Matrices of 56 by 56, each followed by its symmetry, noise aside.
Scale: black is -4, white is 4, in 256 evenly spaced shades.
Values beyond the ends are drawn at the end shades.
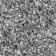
same after a half turn.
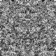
mirrored left to right.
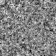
symmetric.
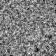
symmetric.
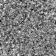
symmetric.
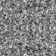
mirrored top to bottom.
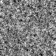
same after a half turn.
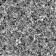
symmetric.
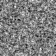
same after a half turn.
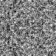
mirrored top to bottom.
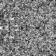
mirrored top to bottom.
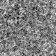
symmetric.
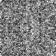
mirrored top to bottom.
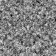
mirrored left to right.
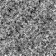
symmetric.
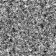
same after a half turn.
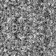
mirrored top to bottom.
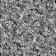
same after a half turn.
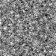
mirrored top to bottom.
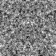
mirrored left to right.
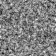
same after a half turn.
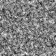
same after a half turn.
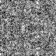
mirrored top to bottom.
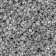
symmetric.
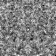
mirrored left to right.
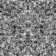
mirrored left to right.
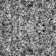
mirrored top to bottom.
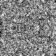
mirrored top to bottom.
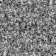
same after a half turn.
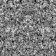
mirrored left to right.
